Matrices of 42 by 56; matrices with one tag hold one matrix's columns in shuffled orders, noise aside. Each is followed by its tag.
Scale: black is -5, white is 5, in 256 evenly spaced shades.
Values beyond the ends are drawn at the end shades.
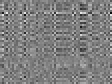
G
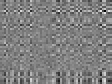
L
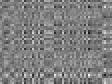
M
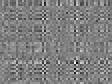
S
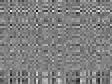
L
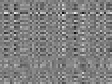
G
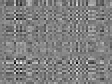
S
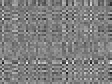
S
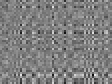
M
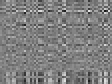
L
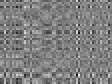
M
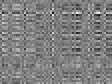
G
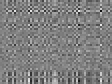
L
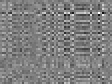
G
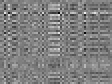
G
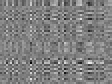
S
